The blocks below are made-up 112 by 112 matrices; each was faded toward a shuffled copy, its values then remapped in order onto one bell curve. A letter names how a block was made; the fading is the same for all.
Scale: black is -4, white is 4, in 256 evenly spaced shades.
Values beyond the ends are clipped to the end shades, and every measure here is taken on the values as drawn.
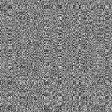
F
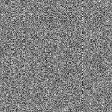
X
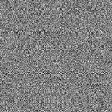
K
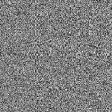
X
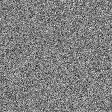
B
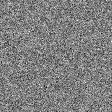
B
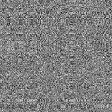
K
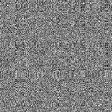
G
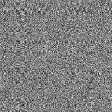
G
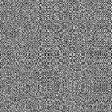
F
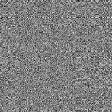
K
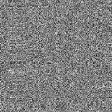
X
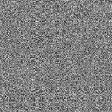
K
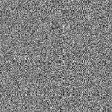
X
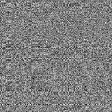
K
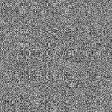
G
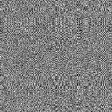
F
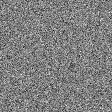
B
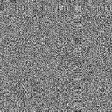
G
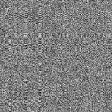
G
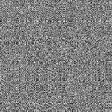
K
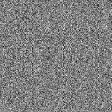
X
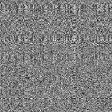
K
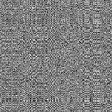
F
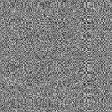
F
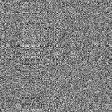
K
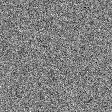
B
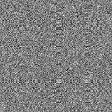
K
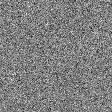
B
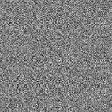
G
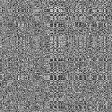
F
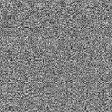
K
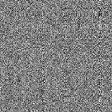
X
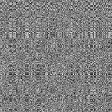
F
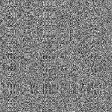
X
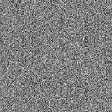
X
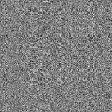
G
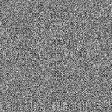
G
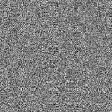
X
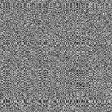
F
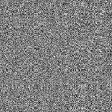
K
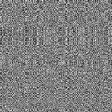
F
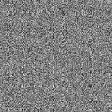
X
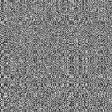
F
